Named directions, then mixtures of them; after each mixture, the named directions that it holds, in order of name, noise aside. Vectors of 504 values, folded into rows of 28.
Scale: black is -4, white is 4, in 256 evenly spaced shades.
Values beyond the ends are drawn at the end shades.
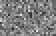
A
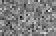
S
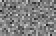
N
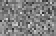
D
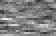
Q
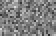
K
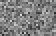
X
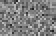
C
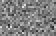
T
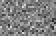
T.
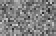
D, K.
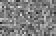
A, Q, X.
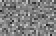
N.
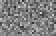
A, N, T.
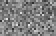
D.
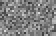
K, T, X.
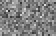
K.
